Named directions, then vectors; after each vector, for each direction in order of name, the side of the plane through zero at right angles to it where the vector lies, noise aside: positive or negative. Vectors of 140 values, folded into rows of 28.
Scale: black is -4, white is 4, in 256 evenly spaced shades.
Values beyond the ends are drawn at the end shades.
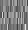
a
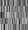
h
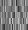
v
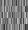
negative, positive, positive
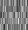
positive, positive, positive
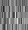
negative, positive, positive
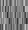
positive, negative, negative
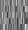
positive, negative, negative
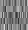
negative, negative, negative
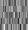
negative, negative, negative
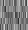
negative, negative, negative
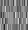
positive, positive, positive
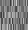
positive, positive, negative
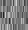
positive, positive, negative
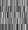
positive, negative, positive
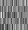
negative, negative, positive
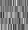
positive, positive, negative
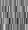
positive, negative, negative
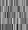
positive, negative, positive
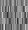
positive, negative, negative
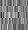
positive, positive, negative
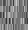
positive, positive, negative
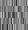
negative, negative, positive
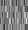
negative, positive, positive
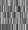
positive, negative, positive
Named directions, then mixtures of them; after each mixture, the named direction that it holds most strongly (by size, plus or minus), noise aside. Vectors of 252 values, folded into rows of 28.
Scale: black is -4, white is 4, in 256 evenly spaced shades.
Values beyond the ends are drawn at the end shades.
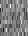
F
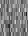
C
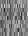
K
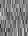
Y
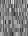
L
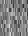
C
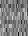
F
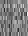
K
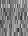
K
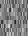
C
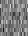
F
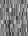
C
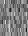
C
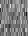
F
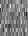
F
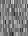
L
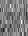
F
